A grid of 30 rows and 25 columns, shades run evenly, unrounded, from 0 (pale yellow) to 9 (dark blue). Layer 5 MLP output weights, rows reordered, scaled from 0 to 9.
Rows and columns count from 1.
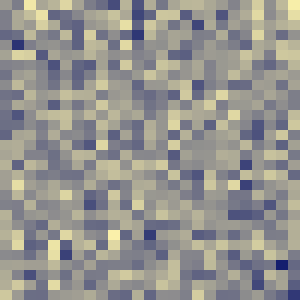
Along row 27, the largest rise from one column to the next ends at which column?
24
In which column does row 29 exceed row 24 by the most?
22
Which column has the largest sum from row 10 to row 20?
21
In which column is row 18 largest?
17
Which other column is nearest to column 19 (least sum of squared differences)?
16
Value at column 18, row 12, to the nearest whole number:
3
